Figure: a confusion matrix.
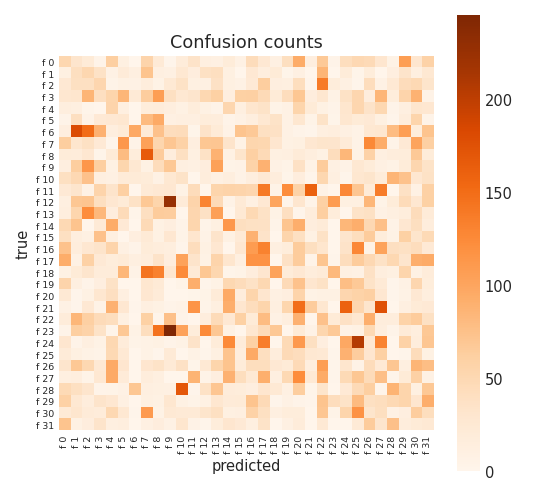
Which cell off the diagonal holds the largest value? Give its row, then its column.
f 23, f 9
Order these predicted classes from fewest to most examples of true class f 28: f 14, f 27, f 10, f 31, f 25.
f 27, f 14, f 25, f 31, f 10
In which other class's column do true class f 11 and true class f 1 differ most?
f 21
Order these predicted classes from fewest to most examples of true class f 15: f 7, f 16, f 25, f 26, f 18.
f 18, f 7, f 25, f 26, f 16
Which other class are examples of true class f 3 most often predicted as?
f 8
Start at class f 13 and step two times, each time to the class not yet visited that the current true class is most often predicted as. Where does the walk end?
f 22
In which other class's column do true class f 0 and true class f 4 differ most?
f 29
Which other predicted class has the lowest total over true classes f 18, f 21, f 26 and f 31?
f 6
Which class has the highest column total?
f 17
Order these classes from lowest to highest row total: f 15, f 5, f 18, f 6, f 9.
f 5, f 15, f 9, f 18, f 6
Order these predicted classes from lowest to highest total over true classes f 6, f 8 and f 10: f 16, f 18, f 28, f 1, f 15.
f 18, f 15, f 16, f 28, f 1
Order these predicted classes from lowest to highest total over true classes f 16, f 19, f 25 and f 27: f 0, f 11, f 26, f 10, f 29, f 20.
f 10, f 29, f 26, f 0, f 11, f 20
